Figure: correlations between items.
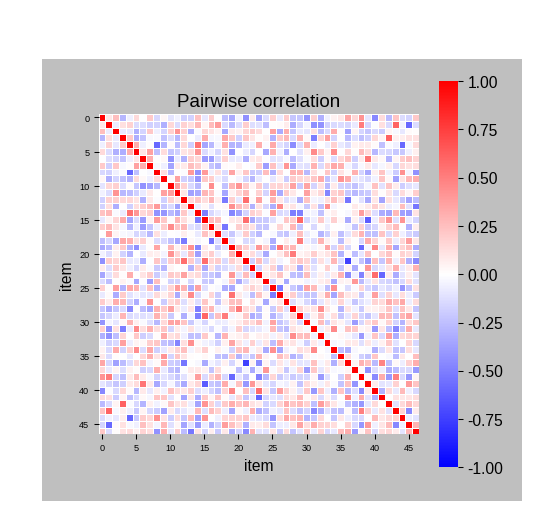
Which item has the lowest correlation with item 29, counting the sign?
14
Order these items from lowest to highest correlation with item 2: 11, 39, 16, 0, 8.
39, 8, 16, 0, 11
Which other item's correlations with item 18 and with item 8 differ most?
4
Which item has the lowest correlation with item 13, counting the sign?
46
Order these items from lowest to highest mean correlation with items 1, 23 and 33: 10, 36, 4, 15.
36, 15, 10, 4
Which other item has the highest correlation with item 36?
41
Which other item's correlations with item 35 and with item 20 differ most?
28
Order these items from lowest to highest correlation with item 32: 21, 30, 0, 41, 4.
0, 41, 4, 21, 30
